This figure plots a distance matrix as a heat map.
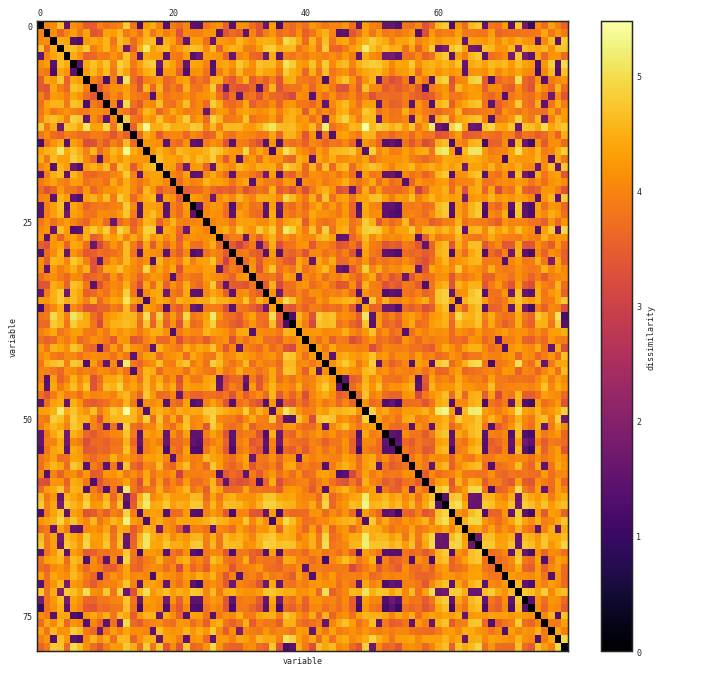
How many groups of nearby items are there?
14
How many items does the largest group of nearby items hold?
18
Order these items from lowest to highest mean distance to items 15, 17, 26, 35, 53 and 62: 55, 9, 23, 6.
23, 9, 6, 55
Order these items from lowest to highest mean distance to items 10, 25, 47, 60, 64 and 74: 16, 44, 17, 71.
71, 44, 17, 16
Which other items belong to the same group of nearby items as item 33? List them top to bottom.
8, 28, 58
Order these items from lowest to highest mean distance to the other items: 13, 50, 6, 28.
28, 6, 50, 13
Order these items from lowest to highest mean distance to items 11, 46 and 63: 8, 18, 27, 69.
27, 69, 8, 18
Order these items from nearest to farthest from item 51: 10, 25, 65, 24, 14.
10, 25, 14, 24, 65
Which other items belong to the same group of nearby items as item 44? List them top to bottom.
14, 42
